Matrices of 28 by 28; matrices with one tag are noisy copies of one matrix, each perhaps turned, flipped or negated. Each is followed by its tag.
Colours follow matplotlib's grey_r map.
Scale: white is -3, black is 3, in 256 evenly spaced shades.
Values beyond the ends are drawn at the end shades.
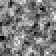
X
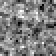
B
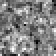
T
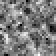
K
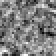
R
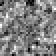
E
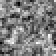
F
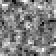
R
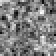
F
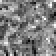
R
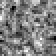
X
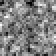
E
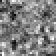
F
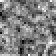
R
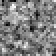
T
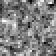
R
